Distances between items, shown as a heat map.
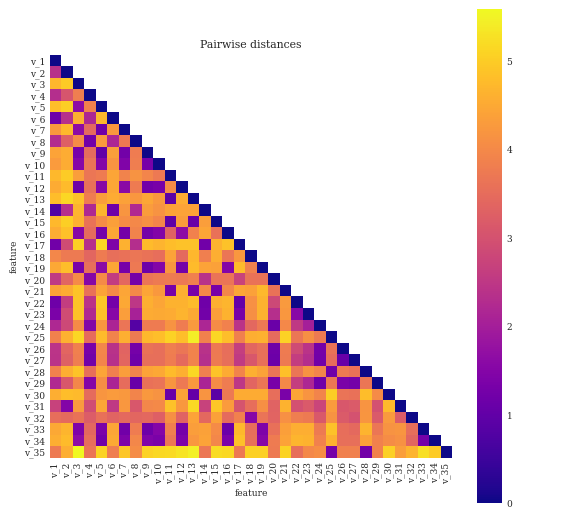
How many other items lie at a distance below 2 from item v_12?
9
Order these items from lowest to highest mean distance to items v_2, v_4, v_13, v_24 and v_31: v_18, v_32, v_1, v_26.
v_26, v_1, v_32, v_18
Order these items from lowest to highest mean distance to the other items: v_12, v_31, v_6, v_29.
v_29, v_6, v_12, v_31
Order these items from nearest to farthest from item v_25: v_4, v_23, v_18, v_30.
v_4, v_23, v_18, v_30
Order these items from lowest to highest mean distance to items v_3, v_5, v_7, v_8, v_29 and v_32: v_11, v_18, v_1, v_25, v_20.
v_20, v_18, v_1, v_11, v_25
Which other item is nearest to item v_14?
v_1
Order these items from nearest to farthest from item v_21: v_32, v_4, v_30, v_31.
v_30, v_4, v_32, v_31
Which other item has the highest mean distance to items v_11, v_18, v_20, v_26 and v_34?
v_35
